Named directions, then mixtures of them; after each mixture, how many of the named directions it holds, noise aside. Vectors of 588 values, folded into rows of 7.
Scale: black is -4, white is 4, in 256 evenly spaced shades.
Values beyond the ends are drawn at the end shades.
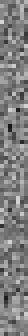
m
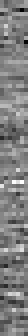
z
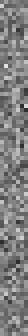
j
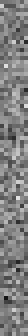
three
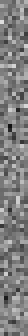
one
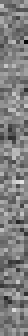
three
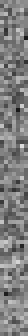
three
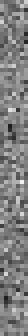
two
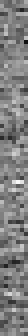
two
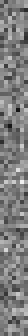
three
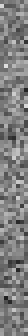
three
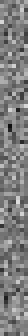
one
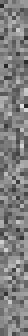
one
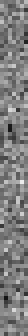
two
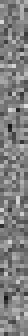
one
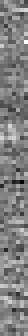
two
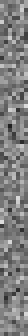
one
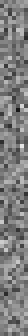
two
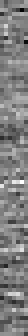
one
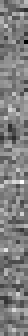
two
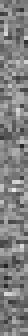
three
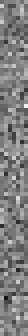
two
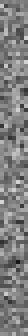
two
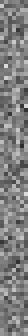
one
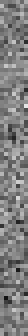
three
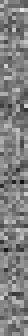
two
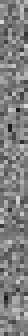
one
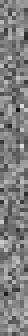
two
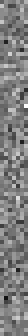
two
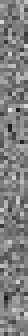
one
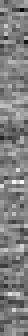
one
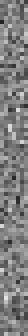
one
